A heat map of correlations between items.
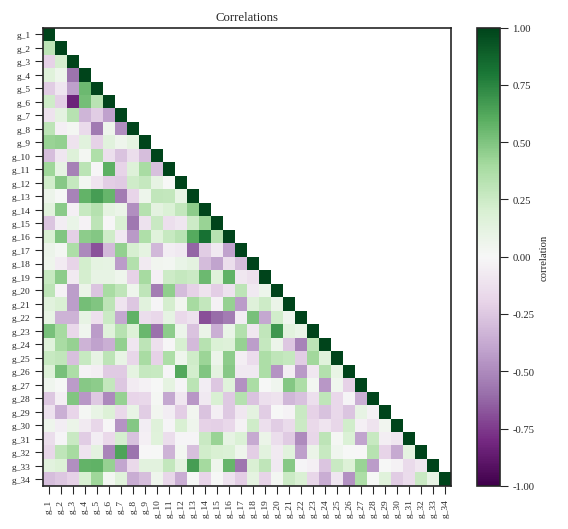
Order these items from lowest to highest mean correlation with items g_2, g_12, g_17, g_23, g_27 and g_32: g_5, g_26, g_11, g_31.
g_5, g_31, g_11, g_26
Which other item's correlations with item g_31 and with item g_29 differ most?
g_22
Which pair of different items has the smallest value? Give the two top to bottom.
g_3, g_6
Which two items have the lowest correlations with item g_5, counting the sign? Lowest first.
g_17, g_8
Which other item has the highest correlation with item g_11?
g_6
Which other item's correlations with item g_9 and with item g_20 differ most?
g_26
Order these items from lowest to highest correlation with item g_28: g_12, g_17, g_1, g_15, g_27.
g_27, g_1, g_12, g_15, g_17
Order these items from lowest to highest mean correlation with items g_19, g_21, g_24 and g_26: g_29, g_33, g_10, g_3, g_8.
g_29, g_8, g_10, g_3, g_33
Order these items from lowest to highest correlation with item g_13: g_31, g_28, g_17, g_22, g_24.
g_17, g_28, g_24, g_22, g_31
